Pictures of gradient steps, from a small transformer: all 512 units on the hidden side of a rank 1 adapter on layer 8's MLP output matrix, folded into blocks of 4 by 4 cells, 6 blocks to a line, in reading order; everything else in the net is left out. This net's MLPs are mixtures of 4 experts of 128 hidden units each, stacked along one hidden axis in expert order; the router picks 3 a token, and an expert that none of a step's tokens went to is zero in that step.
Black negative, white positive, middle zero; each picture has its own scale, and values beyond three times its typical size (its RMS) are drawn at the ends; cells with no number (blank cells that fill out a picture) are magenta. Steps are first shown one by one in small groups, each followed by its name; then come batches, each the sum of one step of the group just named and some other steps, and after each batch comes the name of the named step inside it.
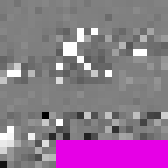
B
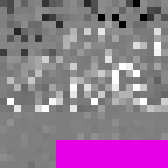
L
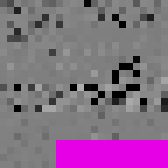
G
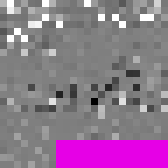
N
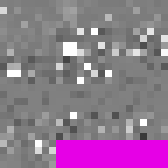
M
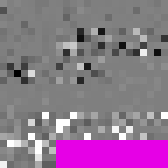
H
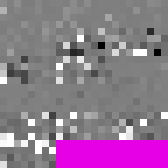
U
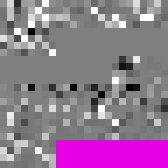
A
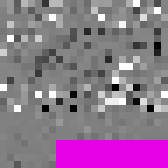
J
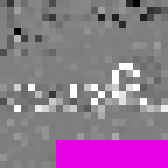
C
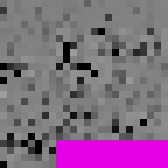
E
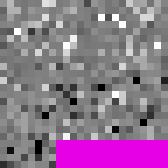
N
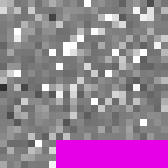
M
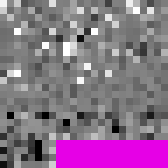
M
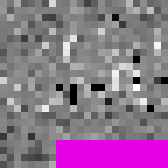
L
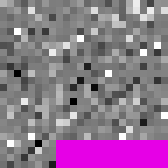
H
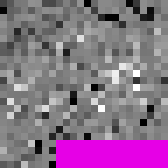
L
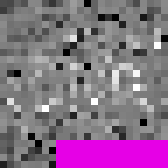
L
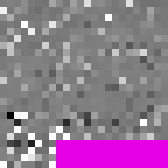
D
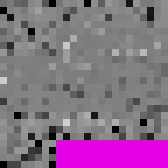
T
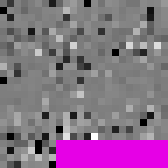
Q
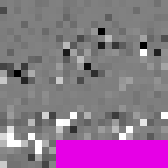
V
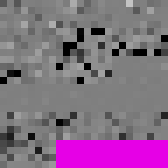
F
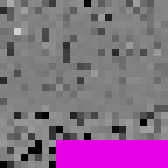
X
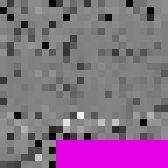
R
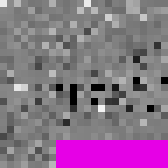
D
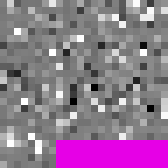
V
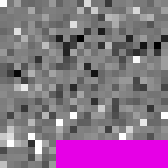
V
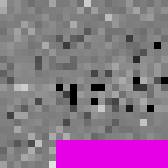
D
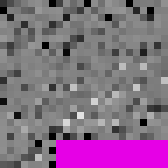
R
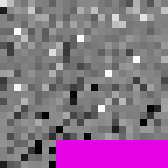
X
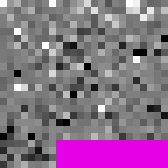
F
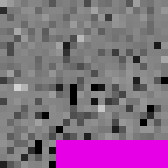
X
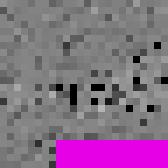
R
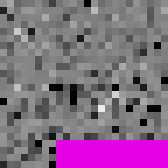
T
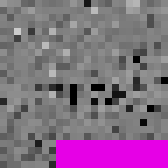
T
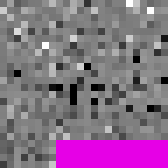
F
